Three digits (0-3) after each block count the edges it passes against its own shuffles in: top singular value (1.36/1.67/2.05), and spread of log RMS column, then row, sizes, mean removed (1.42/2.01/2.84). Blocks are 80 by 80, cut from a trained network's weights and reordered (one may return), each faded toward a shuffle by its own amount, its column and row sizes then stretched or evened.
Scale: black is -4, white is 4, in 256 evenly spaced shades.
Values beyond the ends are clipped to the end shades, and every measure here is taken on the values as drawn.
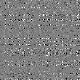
1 2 3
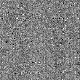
1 0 1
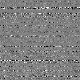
2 0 3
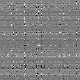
3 2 2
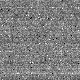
1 0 1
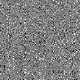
2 2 1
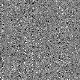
0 2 0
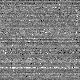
3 0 2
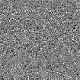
2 0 1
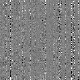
2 3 0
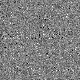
0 0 1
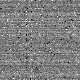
2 0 1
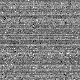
3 1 0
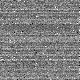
3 0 1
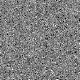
1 1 0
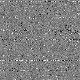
1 0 2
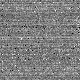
2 0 1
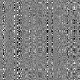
3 3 1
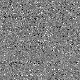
0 0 2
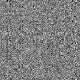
2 1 0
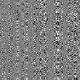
3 3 0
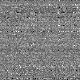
1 1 2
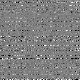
1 1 3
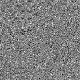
2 1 0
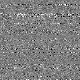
1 0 3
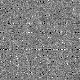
1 0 1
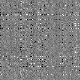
2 2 2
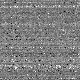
2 0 2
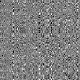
3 3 0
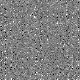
0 2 1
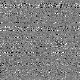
1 1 3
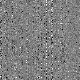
1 3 0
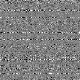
3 0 3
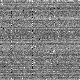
3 1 0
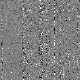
1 3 1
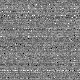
2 0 2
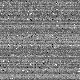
3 0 1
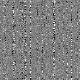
1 3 0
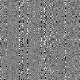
2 3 1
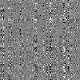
3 3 1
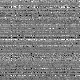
3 0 3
